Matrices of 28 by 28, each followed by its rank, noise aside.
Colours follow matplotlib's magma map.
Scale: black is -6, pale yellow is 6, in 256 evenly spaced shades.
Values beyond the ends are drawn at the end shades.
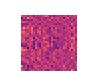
four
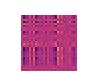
one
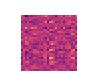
three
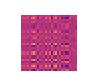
one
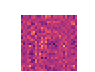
four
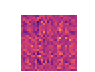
four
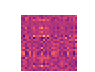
three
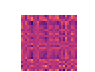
two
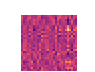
three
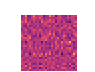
four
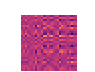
two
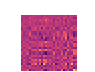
three
